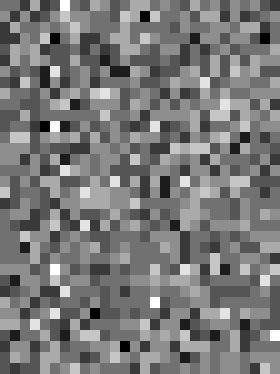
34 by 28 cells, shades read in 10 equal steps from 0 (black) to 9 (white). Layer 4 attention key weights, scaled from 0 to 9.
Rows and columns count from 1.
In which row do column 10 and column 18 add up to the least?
21
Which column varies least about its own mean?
26
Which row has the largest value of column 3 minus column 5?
8
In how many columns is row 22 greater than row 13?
8
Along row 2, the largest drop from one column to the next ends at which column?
15
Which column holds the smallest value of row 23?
3
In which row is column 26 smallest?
34
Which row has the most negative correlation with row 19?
29
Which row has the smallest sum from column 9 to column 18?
6
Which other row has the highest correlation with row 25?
12
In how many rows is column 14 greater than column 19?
16
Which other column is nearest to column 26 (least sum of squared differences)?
2
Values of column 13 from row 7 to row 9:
1 4 3
